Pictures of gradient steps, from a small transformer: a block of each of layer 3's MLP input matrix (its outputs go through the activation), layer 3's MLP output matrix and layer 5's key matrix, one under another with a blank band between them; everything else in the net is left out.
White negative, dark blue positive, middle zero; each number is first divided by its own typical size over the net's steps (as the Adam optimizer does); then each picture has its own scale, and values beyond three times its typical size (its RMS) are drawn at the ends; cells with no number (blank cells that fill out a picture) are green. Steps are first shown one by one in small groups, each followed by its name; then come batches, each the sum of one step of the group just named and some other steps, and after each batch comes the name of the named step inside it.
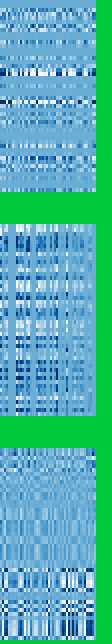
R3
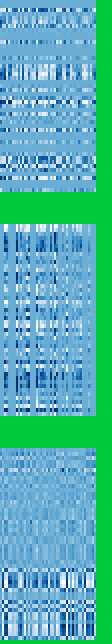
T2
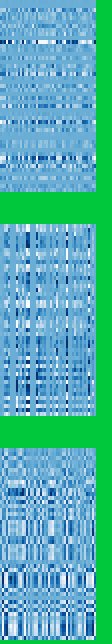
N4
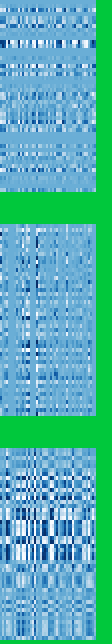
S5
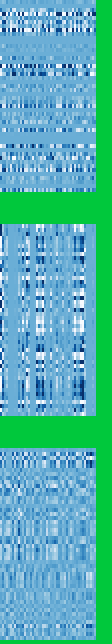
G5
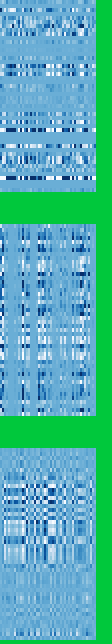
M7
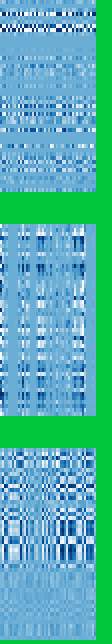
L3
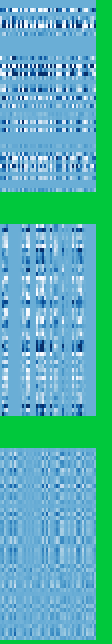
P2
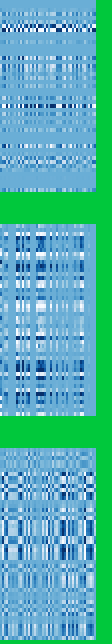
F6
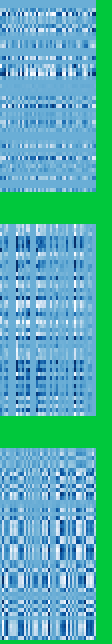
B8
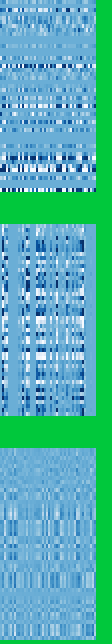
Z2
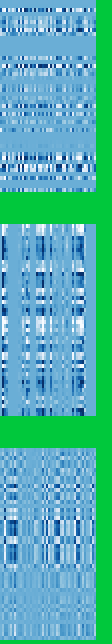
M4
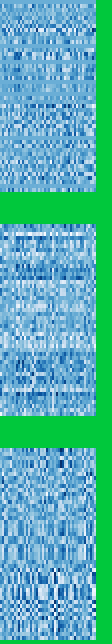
F6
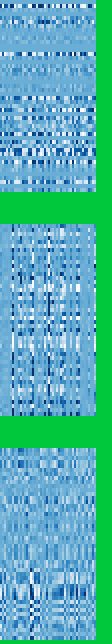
P2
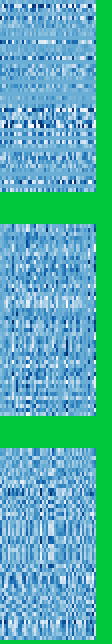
N4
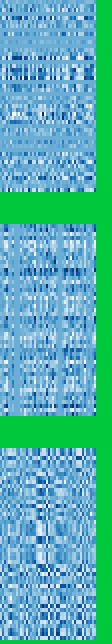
P2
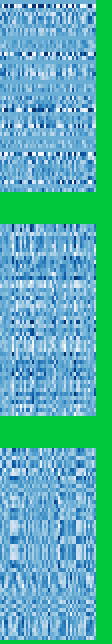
B8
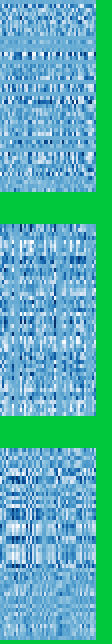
G5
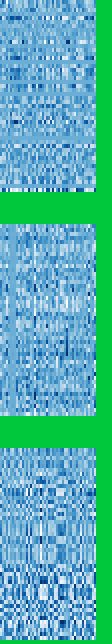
N4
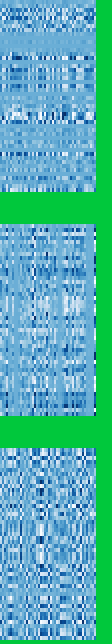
L3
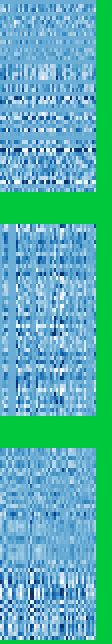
T2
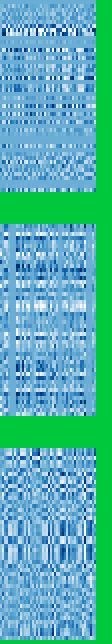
F6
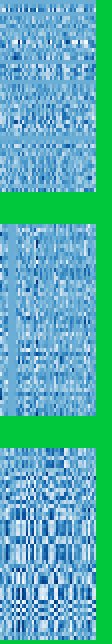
S5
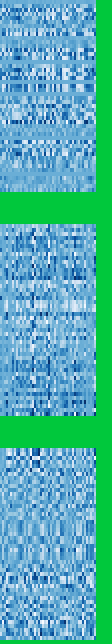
B8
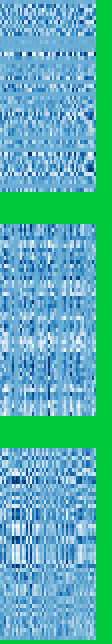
L3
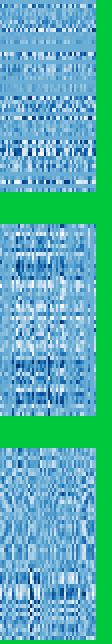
F6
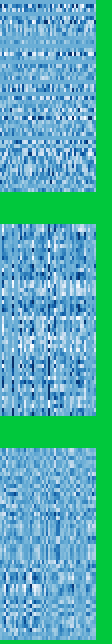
M4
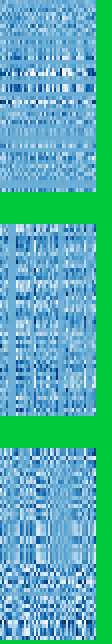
R3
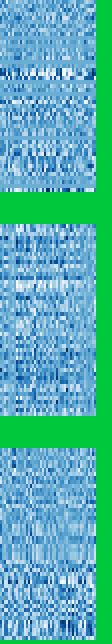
R3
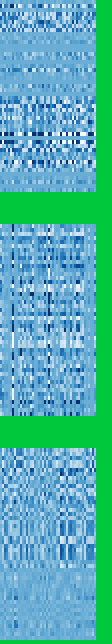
L3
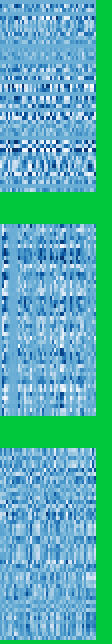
M4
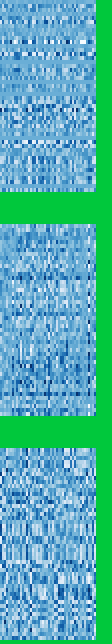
N4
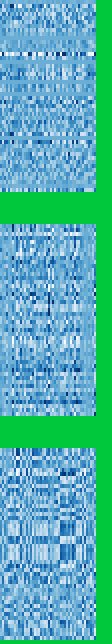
B8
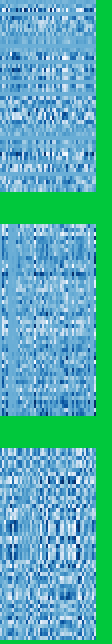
M4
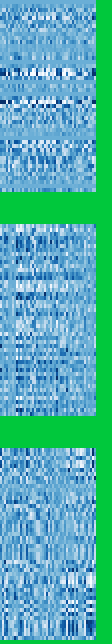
R3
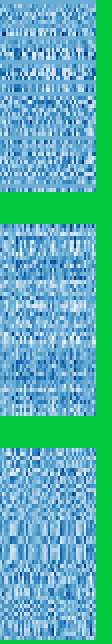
B8
